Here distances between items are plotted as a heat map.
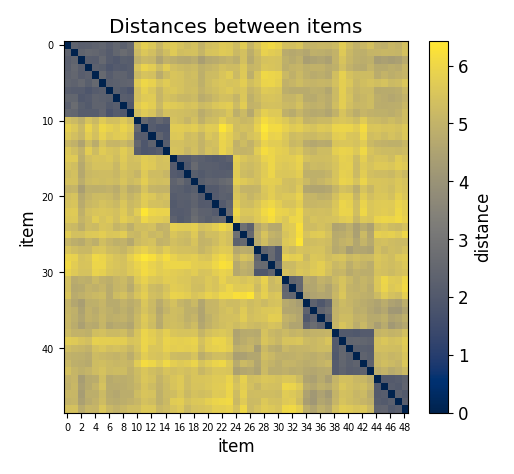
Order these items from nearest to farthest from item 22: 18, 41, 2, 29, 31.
18, 2, 41, 31, 29
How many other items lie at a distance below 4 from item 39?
5
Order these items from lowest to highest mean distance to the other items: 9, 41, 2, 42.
2, 9, 41, 42
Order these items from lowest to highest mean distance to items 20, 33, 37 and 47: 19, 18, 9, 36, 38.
36, 19, 18, 9, 38
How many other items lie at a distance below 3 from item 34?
3
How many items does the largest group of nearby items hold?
10
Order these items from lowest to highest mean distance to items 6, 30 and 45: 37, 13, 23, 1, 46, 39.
46, 1, 37, 13, 39, 23
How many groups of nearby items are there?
9
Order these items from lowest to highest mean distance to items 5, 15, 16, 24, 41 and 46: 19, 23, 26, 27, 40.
19, 23, 26, 40, 27
